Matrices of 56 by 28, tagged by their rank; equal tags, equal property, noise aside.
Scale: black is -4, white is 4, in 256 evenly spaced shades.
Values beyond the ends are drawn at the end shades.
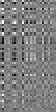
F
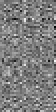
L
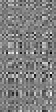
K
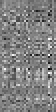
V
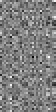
L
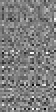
L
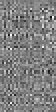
L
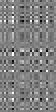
F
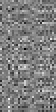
L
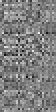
L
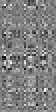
V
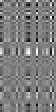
F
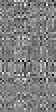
V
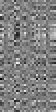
V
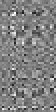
V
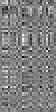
K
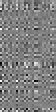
K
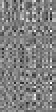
V
